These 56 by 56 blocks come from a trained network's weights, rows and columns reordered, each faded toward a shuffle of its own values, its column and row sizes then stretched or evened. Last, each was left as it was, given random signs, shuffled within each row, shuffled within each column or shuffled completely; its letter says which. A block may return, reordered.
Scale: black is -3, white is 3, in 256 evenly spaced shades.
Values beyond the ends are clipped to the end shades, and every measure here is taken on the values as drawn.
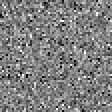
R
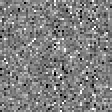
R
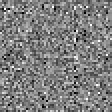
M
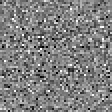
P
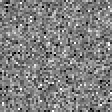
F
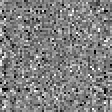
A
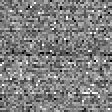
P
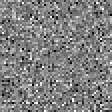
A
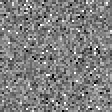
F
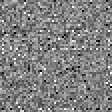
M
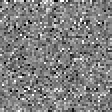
P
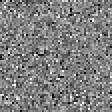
P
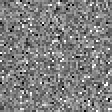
R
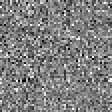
A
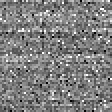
P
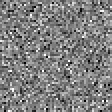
P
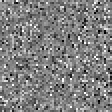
R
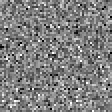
P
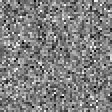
R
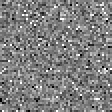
P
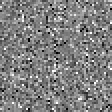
R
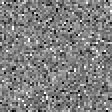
F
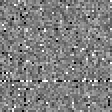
M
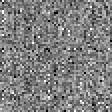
A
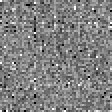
M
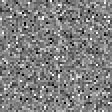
F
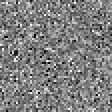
R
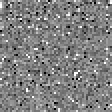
M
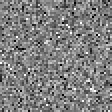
F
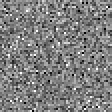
F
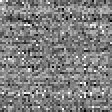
A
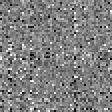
A
